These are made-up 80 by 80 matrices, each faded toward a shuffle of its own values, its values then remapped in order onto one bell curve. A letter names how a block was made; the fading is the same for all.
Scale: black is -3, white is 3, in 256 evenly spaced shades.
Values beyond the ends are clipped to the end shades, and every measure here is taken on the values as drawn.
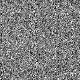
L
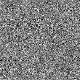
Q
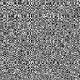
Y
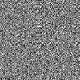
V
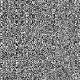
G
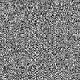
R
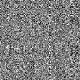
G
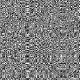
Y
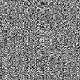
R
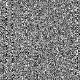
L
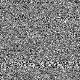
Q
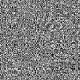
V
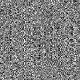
G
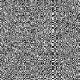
Y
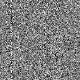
L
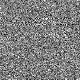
Q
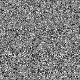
Q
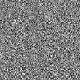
R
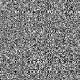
G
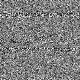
Q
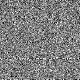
Q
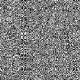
G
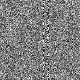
L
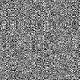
V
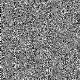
L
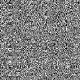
G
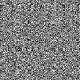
R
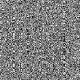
G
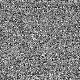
Q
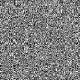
G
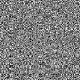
V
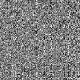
G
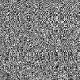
V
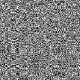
V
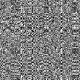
Y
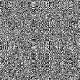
R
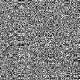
R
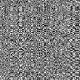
Y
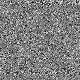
Q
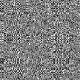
Y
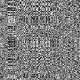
Y
